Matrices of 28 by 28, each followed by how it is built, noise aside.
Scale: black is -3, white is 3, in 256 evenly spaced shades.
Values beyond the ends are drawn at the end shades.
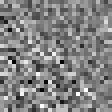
lower triangular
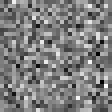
repeating rows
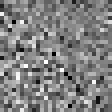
lower triangular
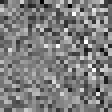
upper triangular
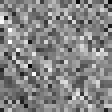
Toeplitz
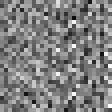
repeating rows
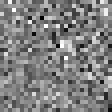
upper triangular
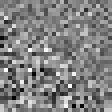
lower triangular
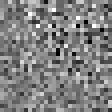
upper triangular
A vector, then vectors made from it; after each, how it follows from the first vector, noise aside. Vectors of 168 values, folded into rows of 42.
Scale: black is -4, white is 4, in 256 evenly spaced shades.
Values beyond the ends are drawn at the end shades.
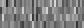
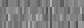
reversed, shrunk.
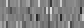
reversed, negated, partly zeroed.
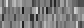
sign-scrambled.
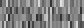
reversed, negated.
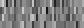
sign-scrambled.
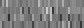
reversed, negated, partly zeroed.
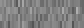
wrapped around, negated, shrunk.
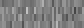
wrapped around, negated, shrunk.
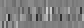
reversed, negated, partly zeroed.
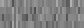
wrapped around, negated, shrunk.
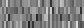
reversed, negated.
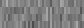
reversed, negated, shrunk.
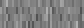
reversed, negated, shrunk.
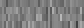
reversed, shrunk.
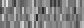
sign-scrambled.
